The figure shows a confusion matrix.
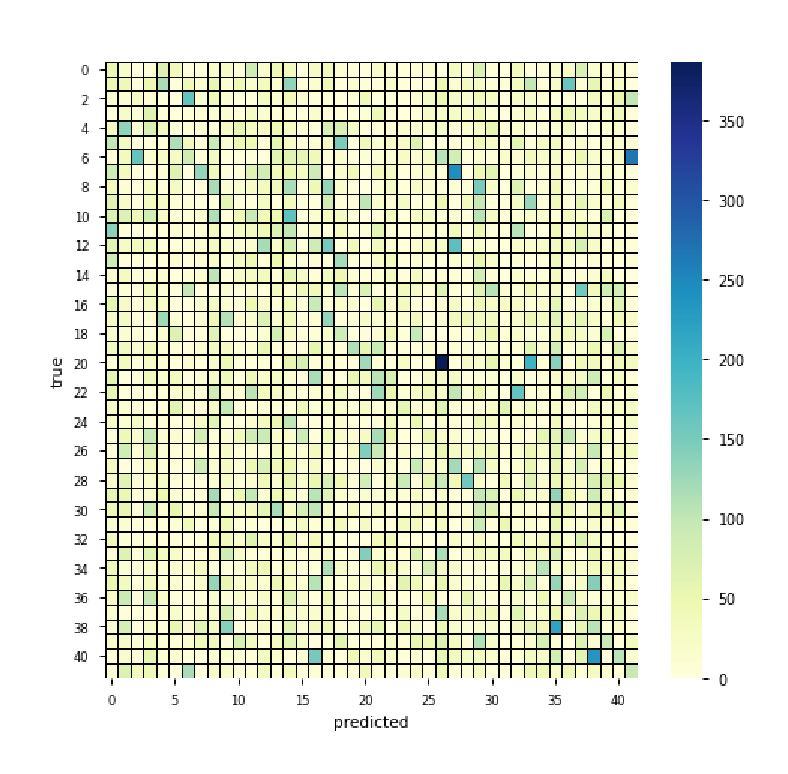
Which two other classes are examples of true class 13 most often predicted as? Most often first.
18, 0
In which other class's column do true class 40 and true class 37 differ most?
38
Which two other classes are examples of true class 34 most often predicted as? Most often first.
17, 25
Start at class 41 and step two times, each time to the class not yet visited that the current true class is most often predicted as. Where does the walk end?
2
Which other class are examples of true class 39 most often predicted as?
29
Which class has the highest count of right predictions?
28
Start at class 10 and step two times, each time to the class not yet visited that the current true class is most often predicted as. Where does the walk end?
8
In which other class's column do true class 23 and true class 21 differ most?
16
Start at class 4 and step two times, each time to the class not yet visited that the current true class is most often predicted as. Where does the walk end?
36
